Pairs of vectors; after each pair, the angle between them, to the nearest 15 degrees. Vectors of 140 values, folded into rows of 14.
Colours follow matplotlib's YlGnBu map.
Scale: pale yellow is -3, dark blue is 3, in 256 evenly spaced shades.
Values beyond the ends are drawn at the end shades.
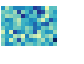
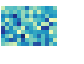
120 degrees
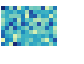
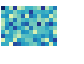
30 degrees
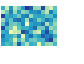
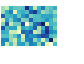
45 degrees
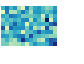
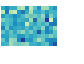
30 degrees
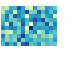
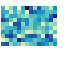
105 degrees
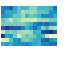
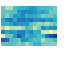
165 degrees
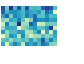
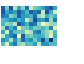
45 degrees
